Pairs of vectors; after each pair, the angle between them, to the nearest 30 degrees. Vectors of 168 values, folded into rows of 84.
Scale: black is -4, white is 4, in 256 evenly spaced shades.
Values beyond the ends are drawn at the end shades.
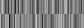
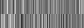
120 degrees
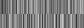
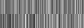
90 degrees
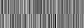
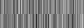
90 degrees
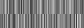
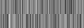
120 degrees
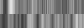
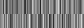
90 degrees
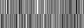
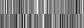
30 degrees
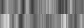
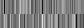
90 degrees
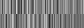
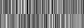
150 degrees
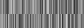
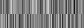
30 degrees
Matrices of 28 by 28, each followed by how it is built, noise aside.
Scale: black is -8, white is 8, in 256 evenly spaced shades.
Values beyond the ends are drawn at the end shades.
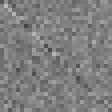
diagonal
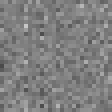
uneven columns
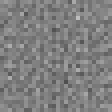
repeating rows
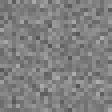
repeating rows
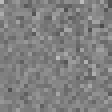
upper triangular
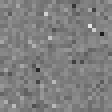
sparse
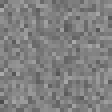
repeating rows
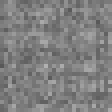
blocks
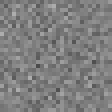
repeating rows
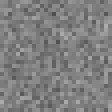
repeating rows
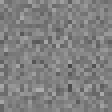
low rank
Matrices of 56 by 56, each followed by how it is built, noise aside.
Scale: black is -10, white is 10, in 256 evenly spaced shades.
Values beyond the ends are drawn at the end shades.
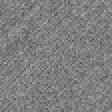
Hankel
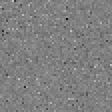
sparse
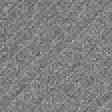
Hankel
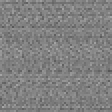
repeating columns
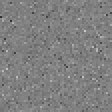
sparse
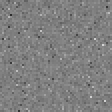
sparse
